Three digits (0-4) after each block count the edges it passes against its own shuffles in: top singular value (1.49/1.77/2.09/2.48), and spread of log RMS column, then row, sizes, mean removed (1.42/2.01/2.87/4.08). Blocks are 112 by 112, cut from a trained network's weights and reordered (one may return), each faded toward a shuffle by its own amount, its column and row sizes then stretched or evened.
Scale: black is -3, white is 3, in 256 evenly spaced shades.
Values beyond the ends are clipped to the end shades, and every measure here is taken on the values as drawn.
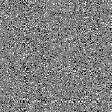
2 2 1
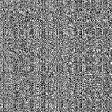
4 1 2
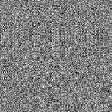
4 1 1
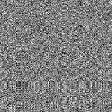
4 1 1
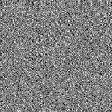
3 1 0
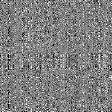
2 3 2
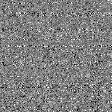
0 1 3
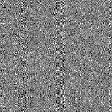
4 3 1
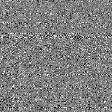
2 1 3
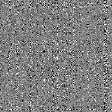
1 3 2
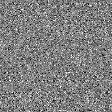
0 0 2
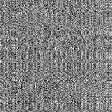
4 0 2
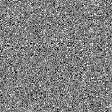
1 1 1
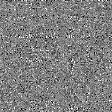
0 2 2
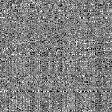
3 0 3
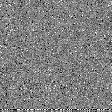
3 0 1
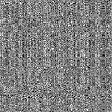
4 1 2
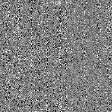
0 3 0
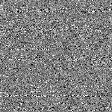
1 0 3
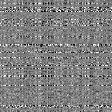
4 0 4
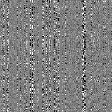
4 4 1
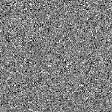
1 1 2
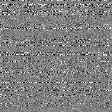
1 0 4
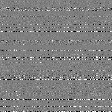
3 1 4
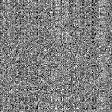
3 1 1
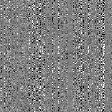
3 4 2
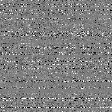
1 1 4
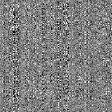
3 3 2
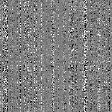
2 4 2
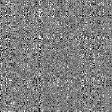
2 3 2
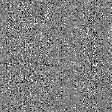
0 3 1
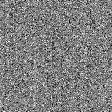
1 0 0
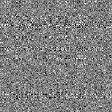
3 2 3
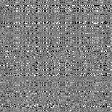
4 1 4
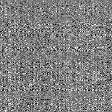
3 0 3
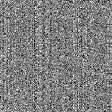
3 1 1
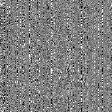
1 4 0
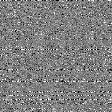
3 0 3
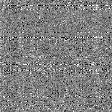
2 0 3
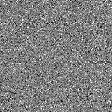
2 0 1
